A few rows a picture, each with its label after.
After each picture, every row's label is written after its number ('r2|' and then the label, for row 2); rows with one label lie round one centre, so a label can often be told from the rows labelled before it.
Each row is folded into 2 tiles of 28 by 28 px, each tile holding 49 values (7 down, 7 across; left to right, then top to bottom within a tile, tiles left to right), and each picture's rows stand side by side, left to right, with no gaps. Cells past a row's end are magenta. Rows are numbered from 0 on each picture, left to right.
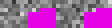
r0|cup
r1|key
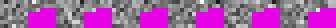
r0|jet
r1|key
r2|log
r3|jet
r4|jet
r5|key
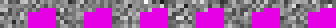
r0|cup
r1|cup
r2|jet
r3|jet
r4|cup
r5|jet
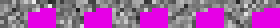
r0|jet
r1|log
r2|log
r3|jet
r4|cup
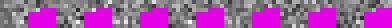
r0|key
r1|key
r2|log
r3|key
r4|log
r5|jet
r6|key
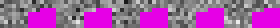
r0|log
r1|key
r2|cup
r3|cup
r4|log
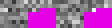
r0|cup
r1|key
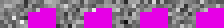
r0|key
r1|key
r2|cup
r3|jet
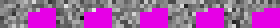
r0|jet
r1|key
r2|cup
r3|jet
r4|cup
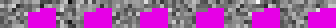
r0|jet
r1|cup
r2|jet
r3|log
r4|jet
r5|key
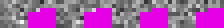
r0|key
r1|key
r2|log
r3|cup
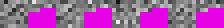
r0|jet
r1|jet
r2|log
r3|jet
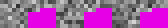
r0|jet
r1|cup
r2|key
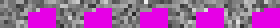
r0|key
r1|key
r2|jet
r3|key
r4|log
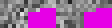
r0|key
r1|cup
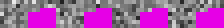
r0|jet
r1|log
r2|key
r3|cup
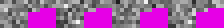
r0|cup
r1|key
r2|jet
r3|key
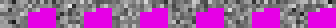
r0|cup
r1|jet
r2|jet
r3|log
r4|cup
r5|jet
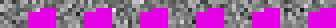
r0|cup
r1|jet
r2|log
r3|log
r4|key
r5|log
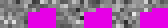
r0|log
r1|key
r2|cup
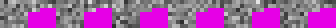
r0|jet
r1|jet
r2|cup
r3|cup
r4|jet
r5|jet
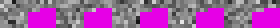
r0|cup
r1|key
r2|log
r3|log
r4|jet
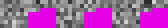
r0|log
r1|cup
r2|log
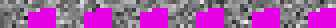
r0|key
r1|log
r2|key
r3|jet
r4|key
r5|key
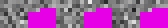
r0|key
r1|jet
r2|key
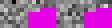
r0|cup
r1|jet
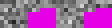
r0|cup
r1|log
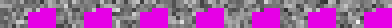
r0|key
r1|key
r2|cup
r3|log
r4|log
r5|key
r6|key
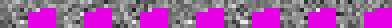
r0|key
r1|jet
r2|key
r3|key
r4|key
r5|key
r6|cup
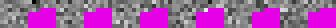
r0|log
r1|cup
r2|log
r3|key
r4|log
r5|cup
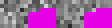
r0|log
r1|key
